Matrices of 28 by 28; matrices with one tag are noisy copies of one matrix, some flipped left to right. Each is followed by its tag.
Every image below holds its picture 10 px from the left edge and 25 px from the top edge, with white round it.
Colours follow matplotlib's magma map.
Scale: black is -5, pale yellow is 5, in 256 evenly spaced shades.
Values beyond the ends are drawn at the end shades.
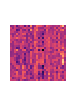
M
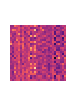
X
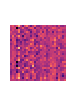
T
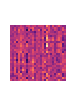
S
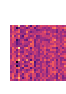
T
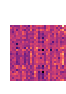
M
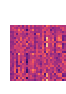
S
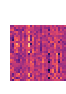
S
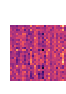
M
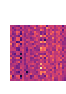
X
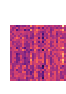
M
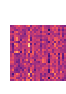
S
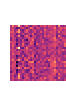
T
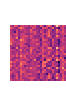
T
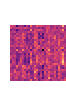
M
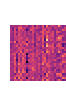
S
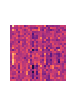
M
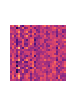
T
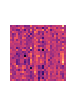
M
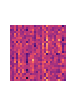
S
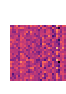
T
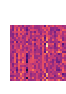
S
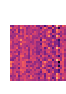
T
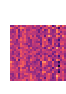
T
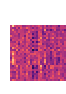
M
